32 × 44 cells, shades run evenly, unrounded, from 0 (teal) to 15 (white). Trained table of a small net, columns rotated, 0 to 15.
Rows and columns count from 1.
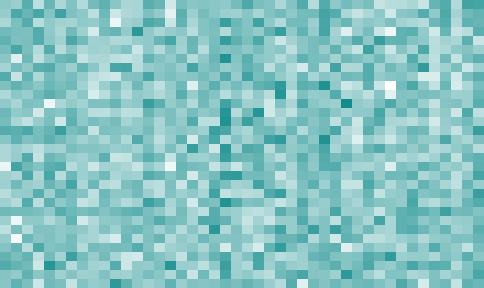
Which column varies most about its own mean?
21
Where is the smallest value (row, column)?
12, 32
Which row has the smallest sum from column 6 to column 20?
24
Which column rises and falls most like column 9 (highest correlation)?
36
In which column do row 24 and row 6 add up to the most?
19
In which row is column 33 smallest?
5
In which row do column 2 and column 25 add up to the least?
16
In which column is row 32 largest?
28
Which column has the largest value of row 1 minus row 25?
35
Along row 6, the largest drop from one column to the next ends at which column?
34
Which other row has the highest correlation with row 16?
10
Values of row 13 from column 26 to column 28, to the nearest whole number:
9 11 7
